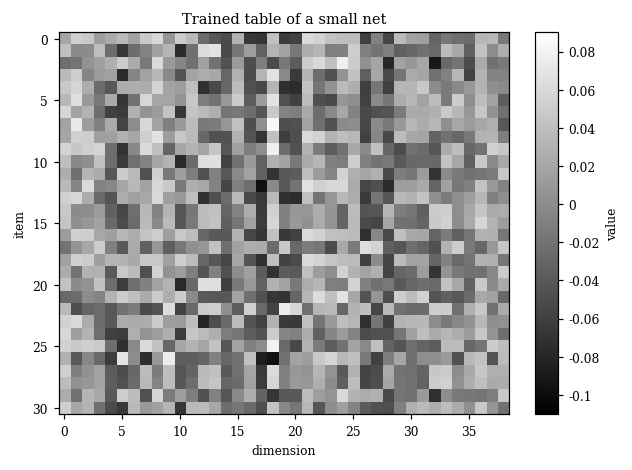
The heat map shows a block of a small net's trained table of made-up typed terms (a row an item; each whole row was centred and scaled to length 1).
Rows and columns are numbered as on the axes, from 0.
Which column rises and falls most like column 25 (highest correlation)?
22
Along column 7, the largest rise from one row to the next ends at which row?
27
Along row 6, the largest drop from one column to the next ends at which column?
10
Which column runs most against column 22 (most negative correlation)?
34
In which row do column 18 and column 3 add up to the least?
26
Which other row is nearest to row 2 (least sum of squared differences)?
21
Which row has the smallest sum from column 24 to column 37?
19
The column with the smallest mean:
17
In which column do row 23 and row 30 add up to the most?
0
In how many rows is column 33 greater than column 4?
22
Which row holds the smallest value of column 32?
2
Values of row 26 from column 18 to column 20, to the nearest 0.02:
-0.1 -0.02 0.02
